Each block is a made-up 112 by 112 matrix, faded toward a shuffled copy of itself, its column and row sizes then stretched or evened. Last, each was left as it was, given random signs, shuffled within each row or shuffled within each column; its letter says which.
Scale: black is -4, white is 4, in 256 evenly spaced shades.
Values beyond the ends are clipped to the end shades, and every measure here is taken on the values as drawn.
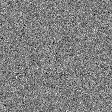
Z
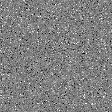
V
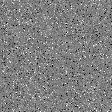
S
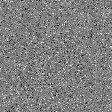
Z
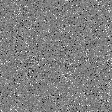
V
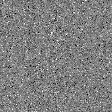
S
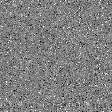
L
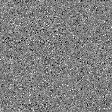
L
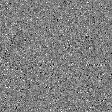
L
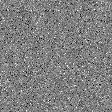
Z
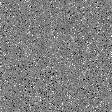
S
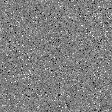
V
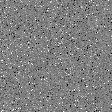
S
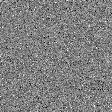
Z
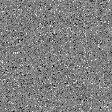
V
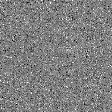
L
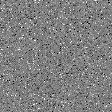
L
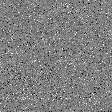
Z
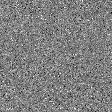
Z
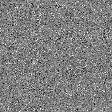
L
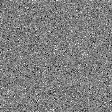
V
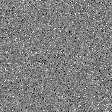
Z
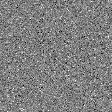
S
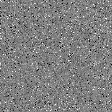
L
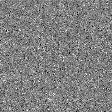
V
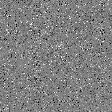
L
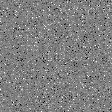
L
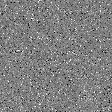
Z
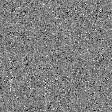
V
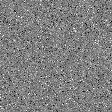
Z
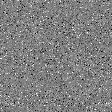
Z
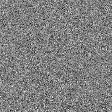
L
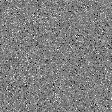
S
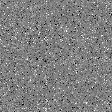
V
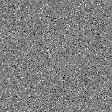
L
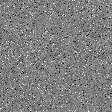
Z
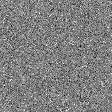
S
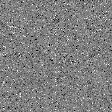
V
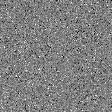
S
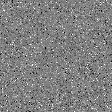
V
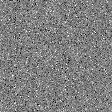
S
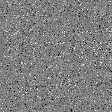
V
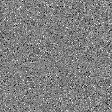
L
